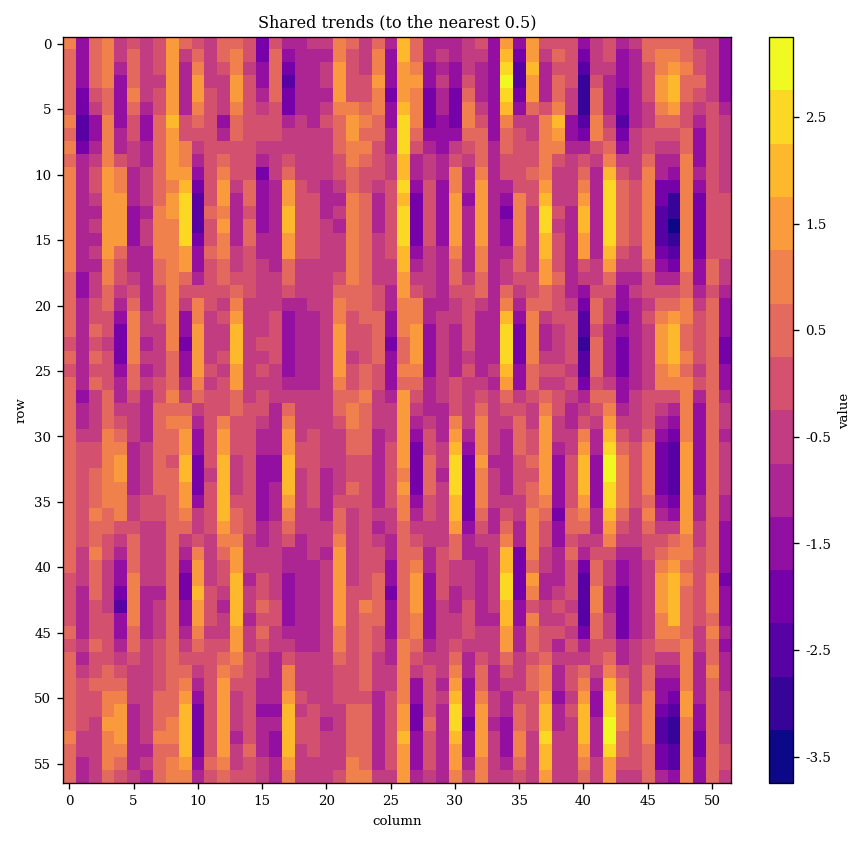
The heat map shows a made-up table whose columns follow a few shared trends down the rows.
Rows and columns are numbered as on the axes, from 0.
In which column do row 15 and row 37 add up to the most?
42
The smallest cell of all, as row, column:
14, 47
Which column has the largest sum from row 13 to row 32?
26
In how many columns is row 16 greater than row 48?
21
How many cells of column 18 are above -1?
35
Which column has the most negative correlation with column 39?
22
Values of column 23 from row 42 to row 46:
0 1 0.5 0.5 0.5
